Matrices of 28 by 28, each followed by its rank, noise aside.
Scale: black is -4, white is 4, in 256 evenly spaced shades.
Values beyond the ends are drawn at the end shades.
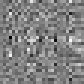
four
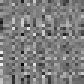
three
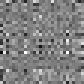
three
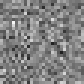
five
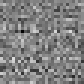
five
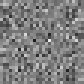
seven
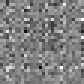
four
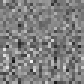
six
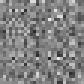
four
